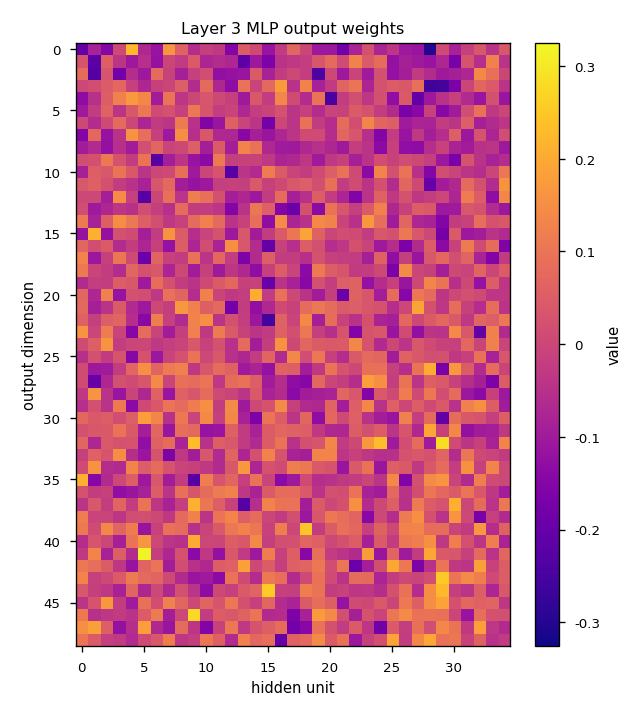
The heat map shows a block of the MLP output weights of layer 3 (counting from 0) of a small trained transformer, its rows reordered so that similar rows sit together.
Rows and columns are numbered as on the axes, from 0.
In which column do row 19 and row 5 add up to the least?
26
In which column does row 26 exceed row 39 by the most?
5
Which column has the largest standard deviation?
29
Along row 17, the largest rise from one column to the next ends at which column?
6
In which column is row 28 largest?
1
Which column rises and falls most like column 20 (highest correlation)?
27
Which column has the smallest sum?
17
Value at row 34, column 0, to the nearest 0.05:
0
